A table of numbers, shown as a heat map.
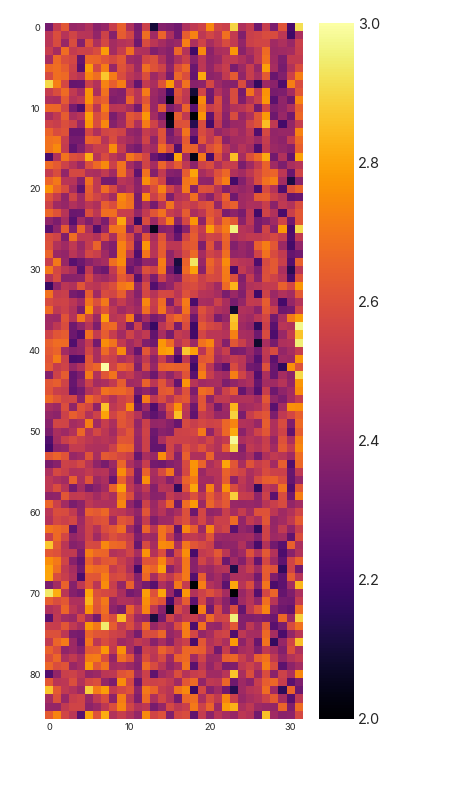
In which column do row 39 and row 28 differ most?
31
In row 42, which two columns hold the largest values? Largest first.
7, 30
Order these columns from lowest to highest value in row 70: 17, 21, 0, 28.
21, 28, 17, 0
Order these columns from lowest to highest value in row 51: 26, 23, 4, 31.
26, 4, 31, 23
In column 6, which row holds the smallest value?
25
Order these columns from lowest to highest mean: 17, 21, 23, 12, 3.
3, 21, 23, 12, 17
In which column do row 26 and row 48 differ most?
16
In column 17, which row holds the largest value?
40
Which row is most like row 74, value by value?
6
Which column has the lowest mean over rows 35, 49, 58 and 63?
30
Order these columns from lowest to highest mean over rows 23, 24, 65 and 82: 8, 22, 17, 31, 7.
22, 31, 8, 7, 17
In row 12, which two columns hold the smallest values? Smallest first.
15, 18
